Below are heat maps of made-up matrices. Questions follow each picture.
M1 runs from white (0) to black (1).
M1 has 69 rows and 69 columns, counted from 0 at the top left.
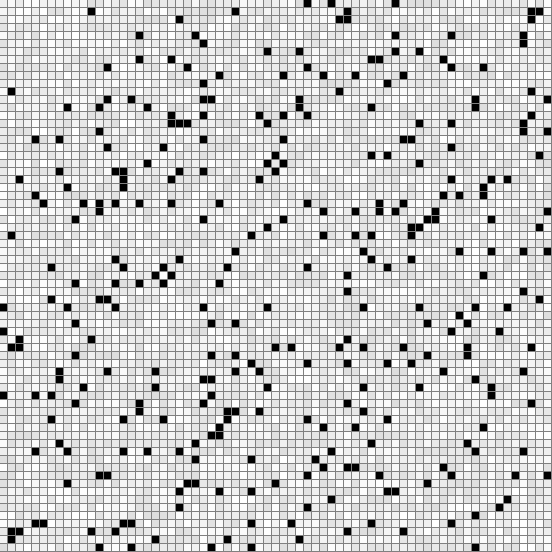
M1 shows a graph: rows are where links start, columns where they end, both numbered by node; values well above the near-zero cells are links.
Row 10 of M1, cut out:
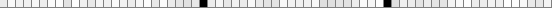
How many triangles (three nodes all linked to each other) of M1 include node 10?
0
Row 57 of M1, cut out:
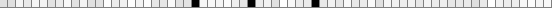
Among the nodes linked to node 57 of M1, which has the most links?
node 31
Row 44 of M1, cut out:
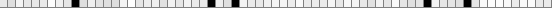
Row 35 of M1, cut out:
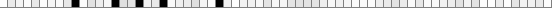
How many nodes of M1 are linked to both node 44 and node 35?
1
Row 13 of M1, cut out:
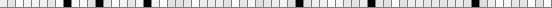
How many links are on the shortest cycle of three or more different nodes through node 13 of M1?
3
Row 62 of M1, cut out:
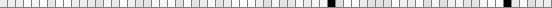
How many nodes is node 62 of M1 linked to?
2
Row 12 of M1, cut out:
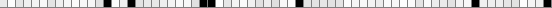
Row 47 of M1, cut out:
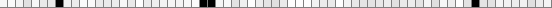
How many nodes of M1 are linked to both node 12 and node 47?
3
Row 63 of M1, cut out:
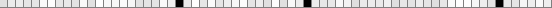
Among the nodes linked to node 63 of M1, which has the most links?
node 38
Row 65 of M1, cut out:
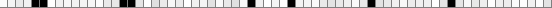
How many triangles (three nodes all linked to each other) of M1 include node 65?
2
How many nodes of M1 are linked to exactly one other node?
2
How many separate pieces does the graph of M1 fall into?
3
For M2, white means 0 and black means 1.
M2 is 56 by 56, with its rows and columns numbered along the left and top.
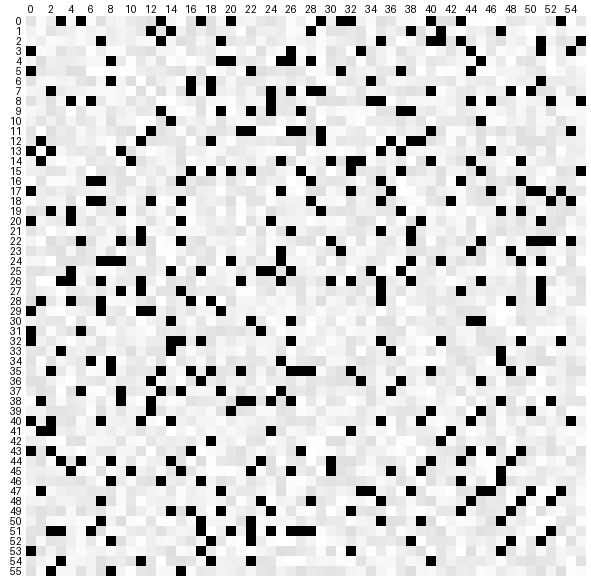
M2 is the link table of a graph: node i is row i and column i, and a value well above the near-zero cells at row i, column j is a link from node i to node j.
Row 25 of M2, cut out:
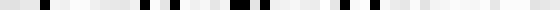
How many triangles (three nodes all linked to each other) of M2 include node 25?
1
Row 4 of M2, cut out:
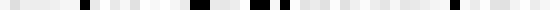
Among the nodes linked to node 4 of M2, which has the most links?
node 26
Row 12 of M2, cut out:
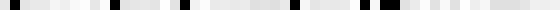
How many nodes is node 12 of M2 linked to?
7
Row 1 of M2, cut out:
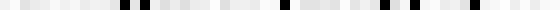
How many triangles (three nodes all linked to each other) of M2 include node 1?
2
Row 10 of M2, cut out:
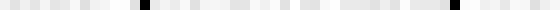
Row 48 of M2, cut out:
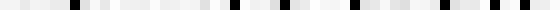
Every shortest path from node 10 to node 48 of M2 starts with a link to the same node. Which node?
node 14
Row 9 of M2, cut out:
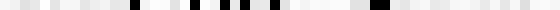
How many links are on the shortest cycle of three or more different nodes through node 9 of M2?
3
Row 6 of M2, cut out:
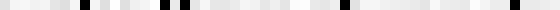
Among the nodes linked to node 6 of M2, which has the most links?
node 51
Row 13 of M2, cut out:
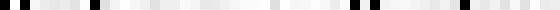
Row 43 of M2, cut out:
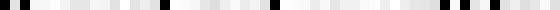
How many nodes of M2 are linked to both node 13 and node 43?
3
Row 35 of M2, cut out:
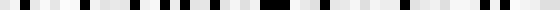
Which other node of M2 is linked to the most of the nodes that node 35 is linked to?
node 7
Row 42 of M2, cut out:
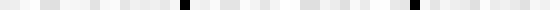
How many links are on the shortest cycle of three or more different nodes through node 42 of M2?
5
